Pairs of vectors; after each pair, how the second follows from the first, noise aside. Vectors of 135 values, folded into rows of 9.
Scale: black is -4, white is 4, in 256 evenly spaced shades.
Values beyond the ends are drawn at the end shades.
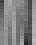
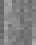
reversed, negated, shrunk.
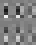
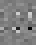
reversed, negated, partly zeroed.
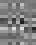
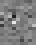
reversed, negated, partly zeroed.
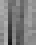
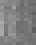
wrapped around, negated, shrunk.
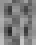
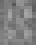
reversed, negated, shrunk.
